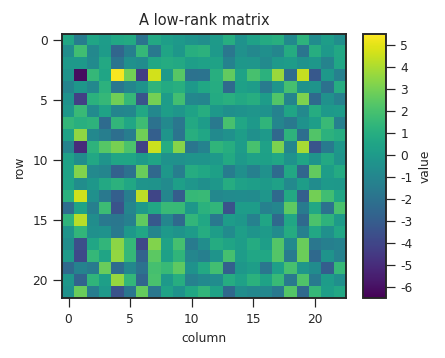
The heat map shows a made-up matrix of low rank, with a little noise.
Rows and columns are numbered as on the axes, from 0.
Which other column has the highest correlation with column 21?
0
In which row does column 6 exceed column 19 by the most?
13
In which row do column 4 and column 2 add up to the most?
3
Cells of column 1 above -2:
16
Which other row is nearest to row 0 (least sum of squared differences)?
10
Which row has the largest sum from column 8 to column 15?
9
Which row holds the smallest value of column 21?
19
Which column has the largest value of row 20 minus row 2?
4
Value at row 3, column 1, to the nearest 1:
-6
